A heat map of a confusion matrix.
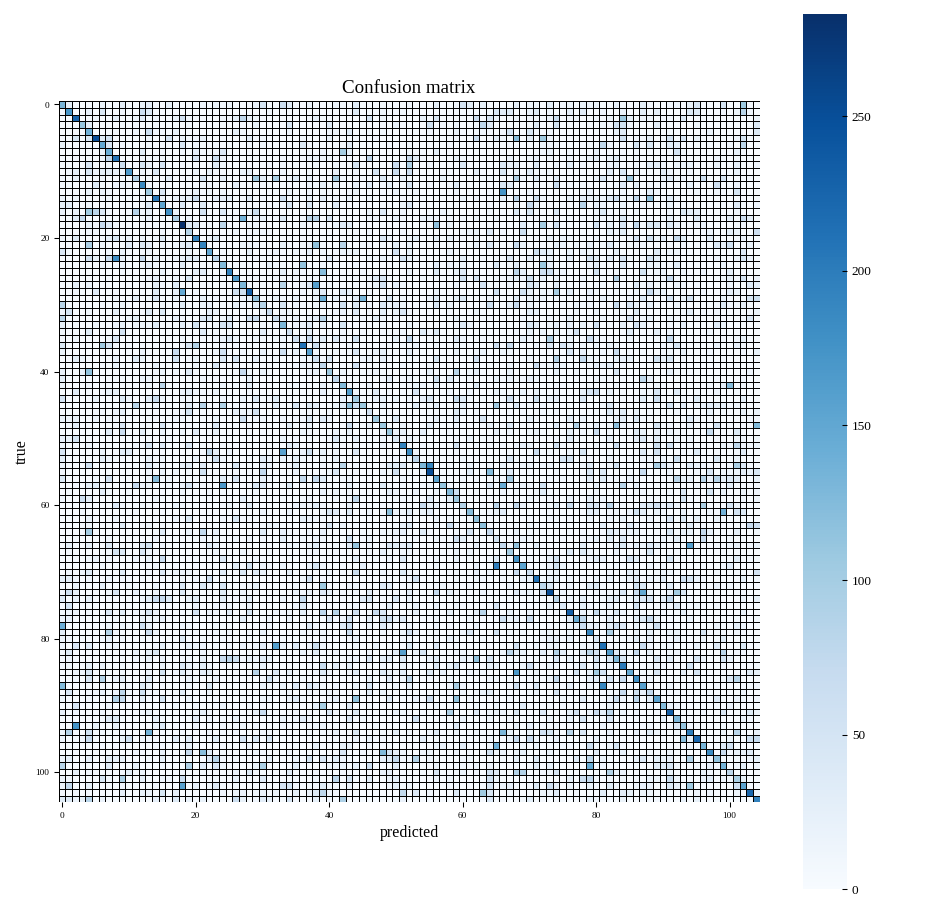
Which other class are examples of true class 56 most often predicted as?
14
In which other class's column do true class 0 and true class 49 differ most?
102
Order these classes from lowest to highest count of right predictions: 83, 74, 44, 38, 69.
38, 74, 44, 83, 69
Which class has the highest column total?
68
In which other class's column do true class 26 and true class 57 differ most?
24
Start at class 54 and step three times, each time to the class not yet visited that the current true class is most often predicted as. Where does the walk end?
4
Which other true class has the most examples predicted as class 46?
8
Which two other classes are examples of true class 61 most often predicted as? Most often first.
99, 49
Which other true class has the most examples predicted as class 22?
52
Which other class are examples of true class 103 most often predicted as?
63
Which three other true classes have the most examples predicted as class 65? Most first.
69, 96, 45
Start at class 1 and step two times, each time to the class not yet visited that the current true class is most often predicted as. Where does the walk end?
18
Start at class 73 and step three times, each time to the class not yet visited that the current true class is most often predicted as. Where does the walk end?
32
